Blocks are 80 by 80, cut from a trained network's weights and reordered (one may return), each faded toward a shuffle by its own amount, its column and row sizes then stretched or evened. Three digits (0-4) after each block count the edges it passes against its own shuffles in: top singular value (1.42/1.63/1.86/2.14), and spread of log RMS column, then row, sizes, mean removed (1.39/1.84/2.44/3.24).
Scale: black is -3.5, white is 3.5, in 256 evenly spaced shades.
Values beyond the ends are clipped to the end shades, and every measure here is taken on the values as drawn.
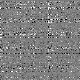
1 2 4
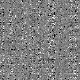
1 3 0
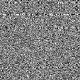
3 0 2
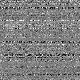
4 0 4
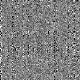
2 3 2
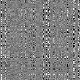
4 4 2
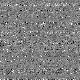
0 0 3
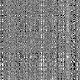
4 3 3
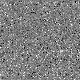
0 0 1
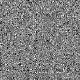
1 1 1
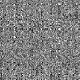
3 2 2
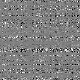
1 3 4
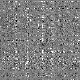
2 2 4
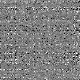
2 2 3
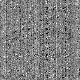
2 2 0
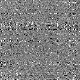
2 2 3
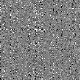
1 3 0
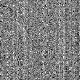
2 1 0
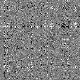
2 3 2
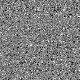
0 0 2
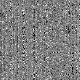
1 3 1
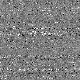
1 0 3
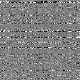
4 0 4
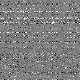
3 1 4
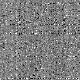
1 1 2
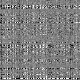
4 1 4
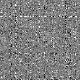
1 3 2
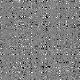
0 3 3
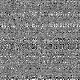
4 0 3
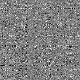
1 2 3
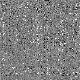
0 2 2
